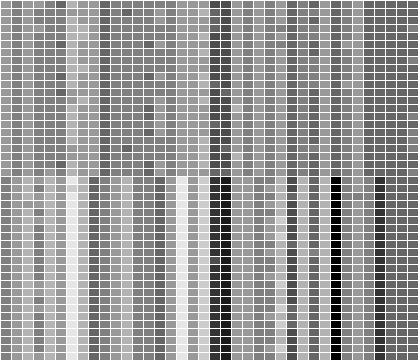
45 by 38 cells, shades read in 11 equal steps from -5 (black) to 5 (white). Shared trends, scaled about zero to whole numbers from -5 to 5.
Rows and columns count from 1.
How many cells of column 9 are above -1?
22
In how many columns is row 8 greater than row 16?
2
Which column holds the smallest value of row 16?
21
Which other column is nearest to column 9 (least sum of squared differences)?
15
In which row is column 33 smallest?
25
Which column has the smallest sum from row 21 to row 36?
31
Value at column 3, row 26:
1
